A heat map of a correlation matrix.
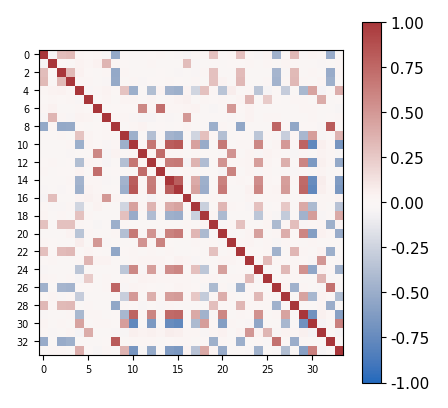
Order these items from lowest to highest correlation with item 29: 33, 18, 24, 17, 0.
33, 18, 0, 17, 24
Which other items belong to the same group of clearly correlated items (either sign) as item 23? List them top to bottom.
5, 25, 31
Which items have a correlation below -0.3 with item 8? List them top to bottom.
0, 2, 3, 19, 22, 28
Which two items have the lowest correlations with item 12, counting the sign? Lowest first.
30, 33
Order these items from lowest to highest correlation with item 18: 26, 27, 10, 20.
10, 20, 27, 26
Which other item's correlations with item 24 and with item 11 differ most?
13
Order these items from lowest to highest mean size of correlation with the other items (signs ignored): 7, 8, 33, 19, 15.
7, 19, 8, 33, 15
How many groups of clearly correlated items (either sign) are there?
5
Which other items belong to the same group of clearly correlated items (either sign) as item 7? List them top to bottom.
1, 16
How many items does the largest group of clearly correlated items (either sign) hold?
14
